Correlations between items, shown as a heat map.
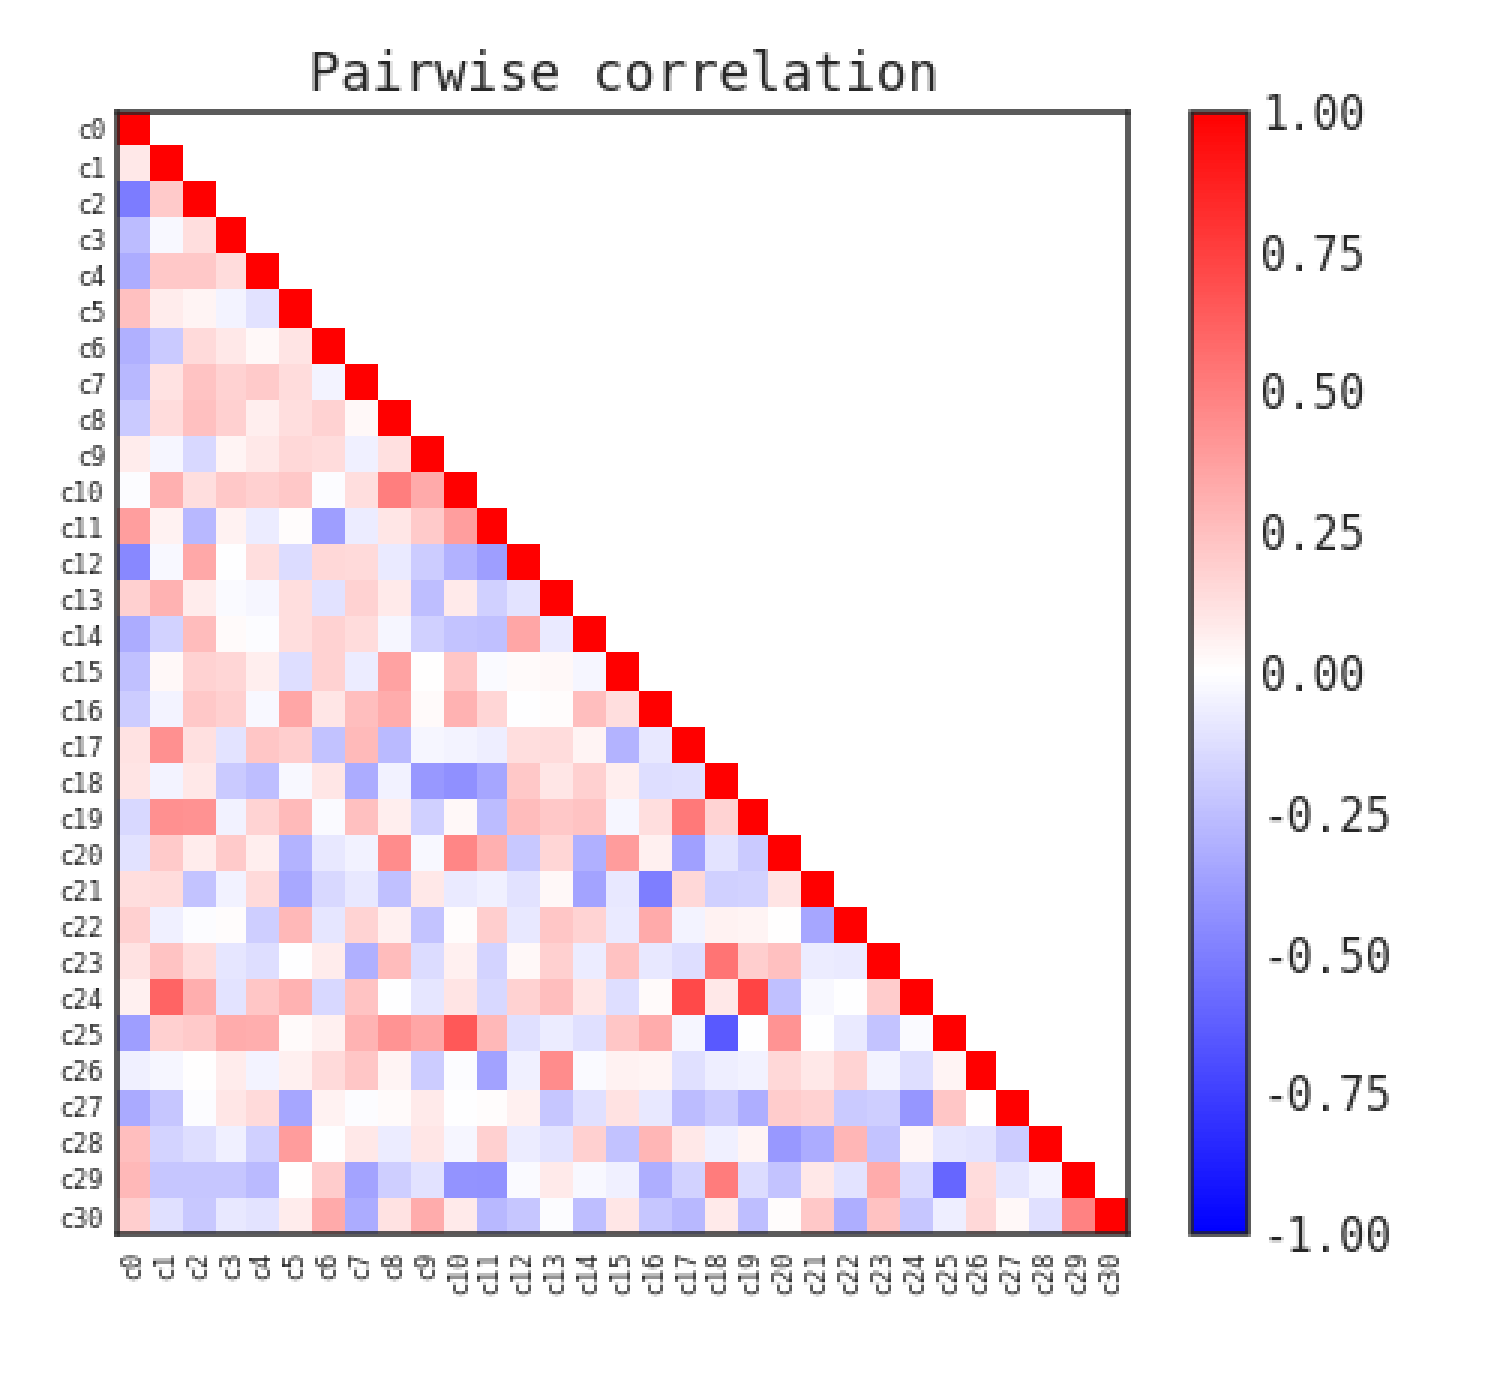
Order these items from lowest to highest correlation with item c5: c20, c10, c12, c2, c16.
c20, c12, c2, c10, c16
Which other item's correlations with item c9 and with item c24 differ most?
c19
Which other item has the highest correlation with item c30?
c29
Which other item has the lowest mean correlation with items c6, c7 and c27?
c0
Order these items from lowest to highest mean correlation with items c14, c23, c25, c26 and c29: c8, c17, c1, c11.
c11, c17, c1, c8
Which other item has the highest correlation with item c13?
c26
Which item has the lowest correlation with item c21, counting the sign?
c16
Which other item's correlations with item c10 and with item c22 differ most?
c25
